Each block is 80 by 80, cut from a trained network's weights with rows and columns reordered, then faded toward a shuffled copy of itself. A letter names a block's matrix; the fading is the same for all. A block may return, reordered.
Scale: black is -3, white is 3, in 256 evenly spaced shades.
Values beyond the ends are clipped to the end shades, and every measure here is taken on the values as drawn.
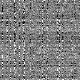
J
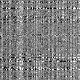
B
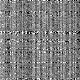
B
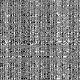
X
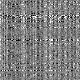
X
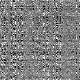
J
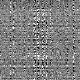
J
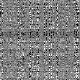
J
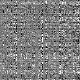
J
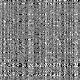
B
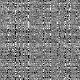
J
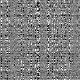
J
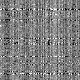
B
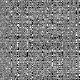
J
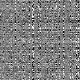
J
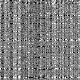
X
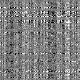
X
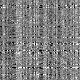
B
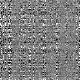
J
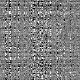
J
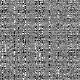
J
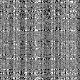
B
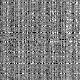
B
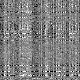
B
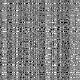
B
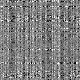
X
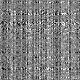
X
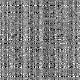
B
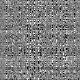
J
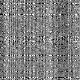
X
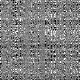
J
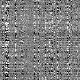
J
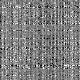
X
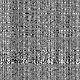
X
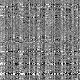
B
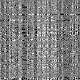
X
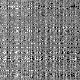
B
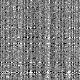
X
